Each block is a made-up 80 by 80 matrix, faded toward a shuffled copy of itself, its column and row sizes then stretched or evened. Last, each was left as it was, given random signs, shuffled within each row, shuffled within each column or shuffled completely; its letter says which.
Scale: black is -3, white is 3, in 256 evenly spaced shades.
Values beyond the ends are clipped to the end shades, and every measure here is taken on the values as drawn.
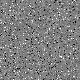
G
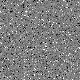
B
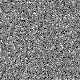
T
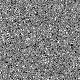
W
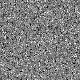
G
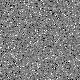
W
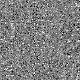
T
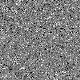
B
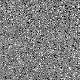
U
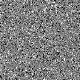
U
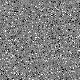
T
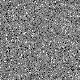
G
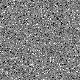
B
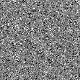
U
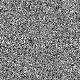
U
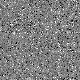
U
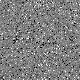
B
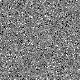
U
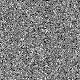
G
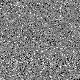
B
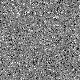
B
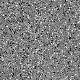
G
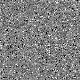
U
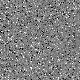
G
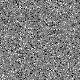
U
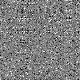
T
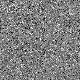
U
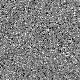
W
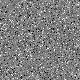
W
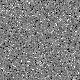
W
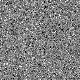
G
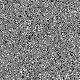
G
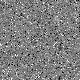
W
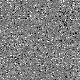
T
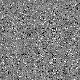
T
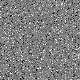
G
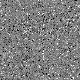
U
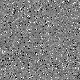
T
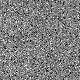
G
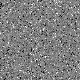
G
